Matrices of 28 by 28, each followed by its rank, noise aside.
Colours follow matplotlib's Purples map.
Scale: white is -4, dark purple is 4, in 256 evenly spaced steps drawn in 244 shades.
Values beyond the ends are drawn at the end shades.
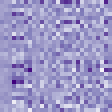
four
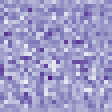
seven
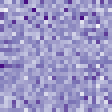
seven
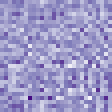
five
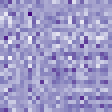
four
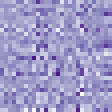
five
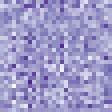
five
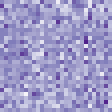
five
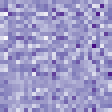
four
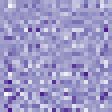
four
